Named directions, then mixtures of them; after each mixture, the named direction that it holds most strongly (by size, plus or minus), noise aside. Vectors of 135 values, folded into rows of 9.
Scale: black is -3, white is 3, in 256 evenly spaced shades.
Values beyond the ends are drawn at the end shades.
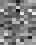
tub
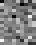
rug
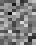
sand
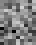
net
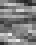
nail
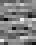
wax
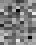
tub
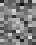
rug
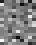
rug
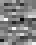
wax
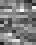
nail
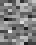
wax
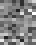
tub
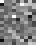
rug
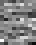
wax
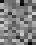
rug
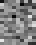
rug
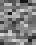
sand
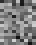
rug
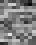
nail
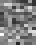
net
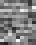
nail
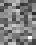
tub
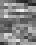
nail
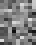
net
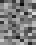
rug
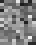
rug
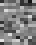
rug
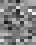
tub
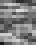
nail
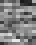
nail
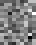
sand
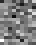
rug
